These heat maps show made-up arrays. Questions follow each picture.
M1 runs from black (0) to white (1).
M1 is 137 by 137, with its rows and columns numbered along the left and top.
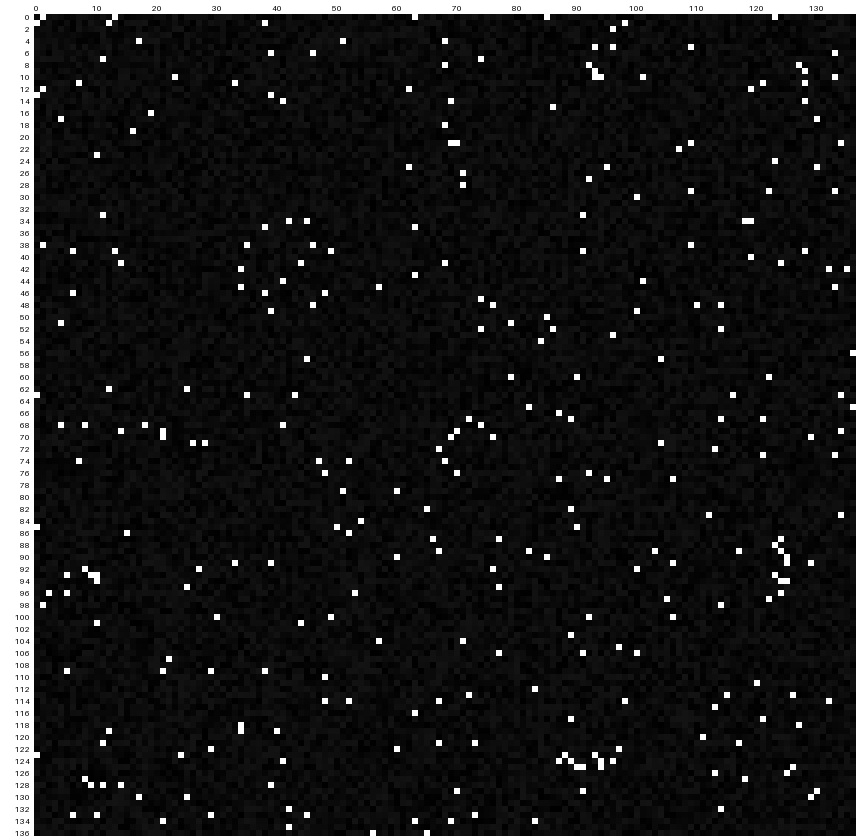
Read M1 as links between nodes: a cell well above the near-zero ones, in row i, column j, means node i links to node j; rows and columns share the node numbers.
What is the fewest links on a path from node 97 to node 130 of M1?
7
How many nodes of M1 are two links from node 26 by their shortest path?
2
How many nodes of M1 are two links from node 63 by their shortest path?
8
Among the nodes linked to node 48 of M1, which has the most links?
node 114
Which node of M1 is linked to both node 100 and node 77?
node 106
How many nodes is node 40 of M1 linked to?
1
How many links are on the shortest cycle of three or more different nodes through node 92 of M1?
7
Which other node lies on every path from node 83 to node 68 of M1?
node 134
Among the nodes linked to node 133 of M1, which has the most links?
node 10
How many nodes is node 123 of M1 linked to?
4
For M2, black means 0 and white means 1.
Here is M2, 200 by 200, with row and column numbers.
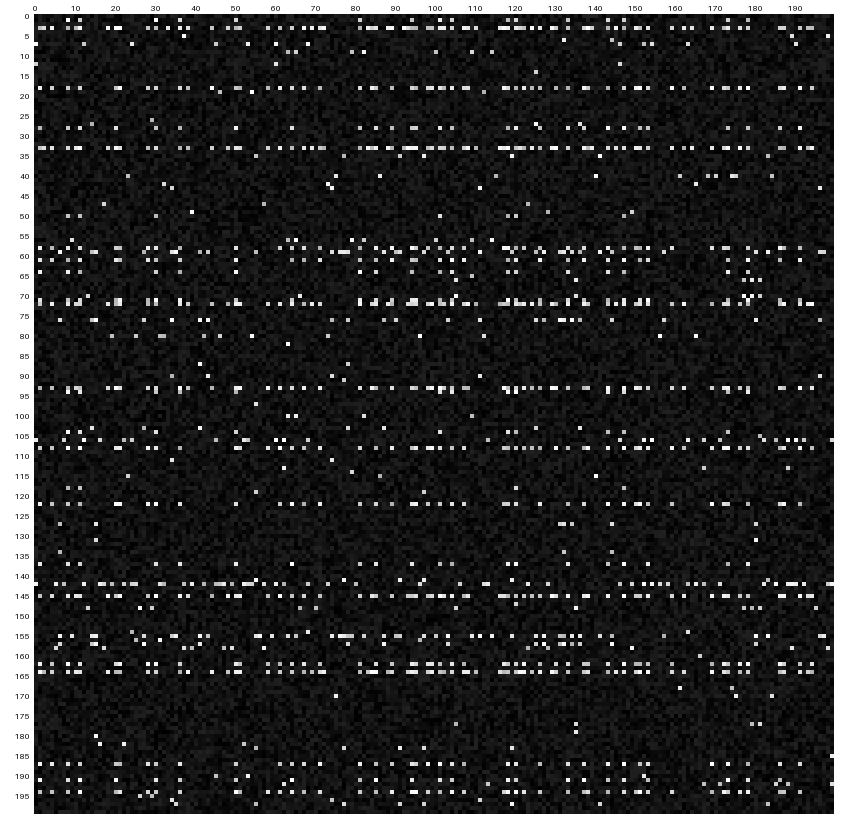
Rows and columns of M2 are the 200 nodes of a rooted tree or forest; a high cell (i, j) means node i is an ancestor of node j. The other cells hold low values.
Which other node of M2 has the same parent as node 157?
90
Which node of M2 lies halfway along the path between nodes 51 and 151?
187
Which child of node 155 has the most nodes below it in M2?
59
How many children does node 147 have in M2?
1
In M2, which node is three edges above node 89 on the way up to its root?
61
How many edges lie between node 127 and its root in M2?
4
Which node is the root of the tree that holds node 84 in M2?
3
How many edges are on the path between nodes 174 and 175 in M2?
4
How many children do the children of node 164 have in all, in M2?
5
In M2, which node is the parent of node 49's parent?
142
